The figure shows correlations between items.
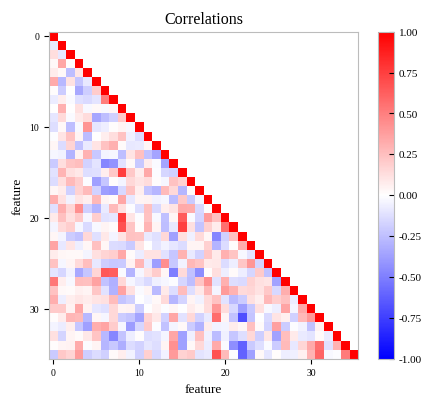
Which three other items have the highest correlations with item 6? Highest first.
26, 7, 32
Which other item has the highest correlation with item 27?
0
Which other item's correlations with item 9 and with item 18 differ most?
5
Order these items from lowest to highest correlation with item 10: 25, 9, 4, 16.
9, 16, 25, 4
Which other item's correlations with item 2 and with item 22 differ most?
31
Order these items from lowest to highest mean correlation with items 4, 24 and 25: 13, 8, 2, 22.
2, 8, 22, 13
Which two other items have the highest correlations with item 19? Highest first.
35, 31
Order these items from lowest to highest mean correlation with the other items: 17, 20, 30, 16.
17, 16, 30, 20
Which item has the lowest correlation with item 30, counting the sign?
22
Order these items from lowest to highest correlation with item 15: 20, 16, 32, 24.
32, 16, 24, 20
